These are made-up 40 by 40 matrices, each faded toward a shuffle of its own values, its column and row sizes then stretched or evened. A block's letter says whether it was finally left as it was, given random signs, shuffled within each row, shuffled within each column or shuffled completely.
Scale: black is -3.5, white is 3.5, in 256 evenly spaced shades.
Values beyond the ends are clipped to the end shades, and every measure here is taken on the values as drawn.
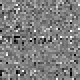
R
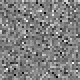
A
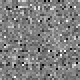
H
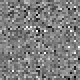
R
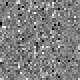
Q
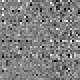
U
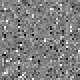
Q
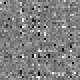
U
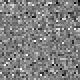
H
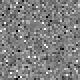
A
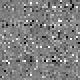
R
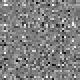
U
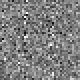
Q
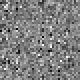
Q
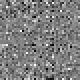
R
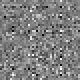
R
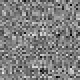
U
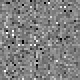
Q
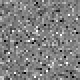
A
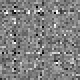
R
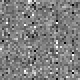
Q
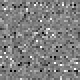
H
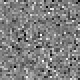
A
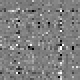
U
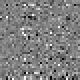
U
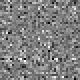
R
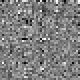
U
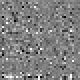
U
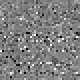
H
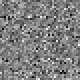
H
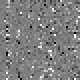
Q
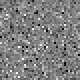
A
